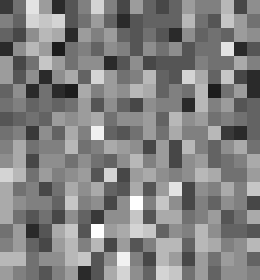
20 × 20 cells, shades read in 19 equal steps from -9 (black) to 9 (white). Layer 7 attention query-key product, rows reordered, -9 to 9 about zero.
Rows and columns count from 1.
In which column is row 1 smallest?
5
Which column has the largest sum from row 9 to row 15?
11
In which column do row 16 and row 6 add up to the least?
4
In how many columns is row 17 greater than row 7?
12
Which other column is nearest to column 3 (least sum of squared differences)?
18
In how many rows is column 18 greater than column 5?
11
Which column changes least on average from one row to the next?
16
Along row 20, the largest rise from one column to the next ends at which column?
13
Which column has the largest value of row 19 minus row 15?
10
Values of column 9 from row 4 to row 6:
1 -6 2
